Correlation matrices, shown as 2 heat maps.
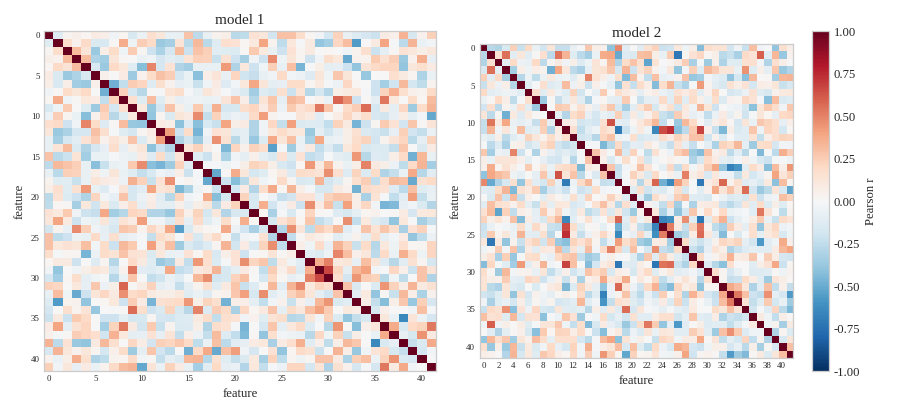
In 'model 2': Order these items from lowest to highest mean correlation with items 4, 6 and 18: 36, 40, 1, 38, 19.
1, 19, 38, 36, 40
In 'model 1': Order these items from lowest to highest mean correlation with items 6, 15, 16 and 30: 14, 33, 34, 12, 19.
19, 12, 14, 34, 33
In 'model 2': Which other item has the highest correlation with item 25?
11
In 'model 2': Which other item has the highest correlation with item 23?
18
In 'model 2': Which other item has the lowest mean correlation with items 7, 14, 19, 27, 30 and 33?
37
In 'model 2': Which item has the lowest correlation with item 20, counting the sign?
22
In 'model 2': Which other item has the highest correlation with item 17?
10
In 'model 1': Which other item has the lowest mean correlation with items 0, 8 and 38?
35
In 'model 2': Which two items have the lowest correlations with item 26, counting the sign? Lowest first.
1, 37
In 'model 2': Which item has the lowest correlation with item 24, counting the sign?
23
